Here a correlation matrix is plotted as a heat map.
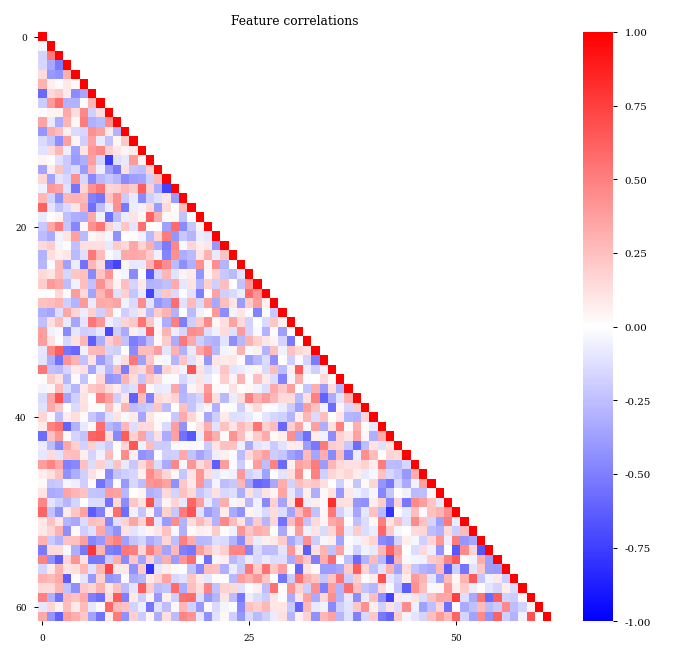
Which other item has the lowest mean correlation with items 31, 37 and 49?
44
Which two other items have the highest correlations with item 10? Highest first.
42, 54
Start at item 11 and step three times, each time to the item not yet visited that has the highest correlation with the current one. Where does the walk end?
3
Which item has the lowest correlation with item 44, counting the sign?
58
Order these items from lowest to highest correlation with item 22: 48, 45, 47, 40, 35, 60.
47, 48, 60, 40, 35, 45
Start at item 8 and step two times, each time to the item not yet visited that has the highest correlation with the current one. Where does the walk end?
38
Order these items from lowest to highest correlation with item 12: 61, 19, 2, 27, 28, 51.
61, 27, 19, 51, 2, 28
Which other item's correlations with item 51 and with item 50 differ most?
54
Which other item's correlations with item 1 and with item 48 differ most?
41
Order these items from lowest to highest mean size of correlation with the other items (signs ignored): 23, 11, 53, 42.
23, 11, 53, 42
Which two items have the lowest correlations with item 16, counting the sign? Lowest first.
15, 4
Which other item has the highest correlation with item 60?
8
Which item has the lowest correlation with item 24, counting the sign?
9
